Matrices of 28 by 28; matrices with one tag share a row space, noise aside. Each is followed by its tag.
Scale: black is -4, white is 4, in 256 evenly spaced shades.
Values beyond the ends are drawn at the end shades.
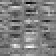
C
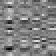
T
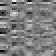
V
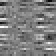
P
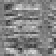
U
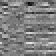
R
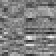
R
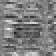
U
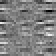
P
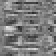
U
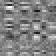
T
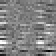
P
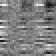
P
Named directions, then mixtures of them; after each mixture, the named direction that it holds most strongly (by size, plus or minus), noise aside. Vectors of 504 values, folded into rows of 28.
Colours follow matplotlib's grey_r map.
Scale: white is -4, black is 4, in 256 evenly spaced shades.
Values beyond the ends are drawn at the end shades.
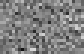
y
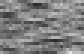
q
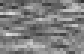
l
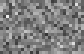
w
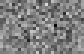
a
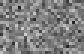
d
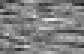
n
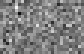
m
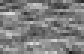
q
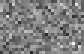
w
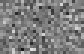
y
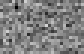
m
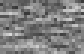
l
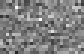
m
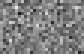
m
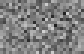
a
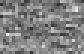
l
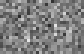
a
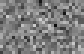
a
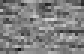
n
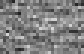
n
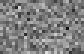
d
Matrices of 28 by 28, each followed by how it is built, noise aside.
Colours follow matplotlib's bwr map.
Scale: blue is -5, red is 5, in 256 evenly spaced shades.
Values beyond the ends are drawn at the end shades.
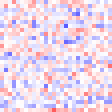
blocks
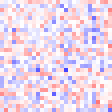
blocks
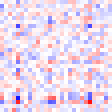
low rank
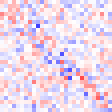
banded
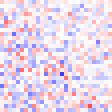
lower triangular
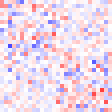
block diagonal
